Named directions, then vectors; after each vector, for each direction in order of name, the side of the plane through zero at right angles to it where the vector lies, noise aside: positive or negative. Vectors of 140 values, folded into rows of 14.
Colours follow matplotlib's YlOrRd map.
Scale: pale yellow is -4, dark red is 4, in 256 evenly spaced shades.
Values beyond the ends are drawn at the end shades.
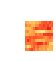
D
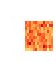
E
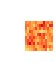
positive, positive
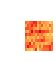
negative, positive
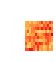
positive, negative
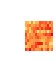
positive, negative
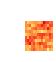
positive, positive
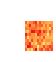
negative, positive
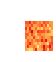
negative, positive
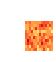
positive, positive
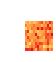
positive, negative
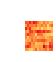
negative, positive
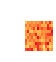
positive, negative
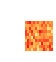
negative, positive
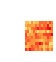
positive, negative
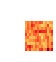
negative, negative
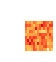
positive, positive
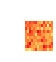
negative, positive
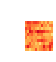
negative, positive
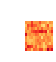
negative, negative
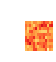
positive, positive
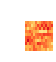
positive, positive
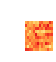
positive, negative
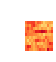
negative, negative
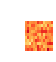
negative, negative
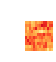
positive, positive
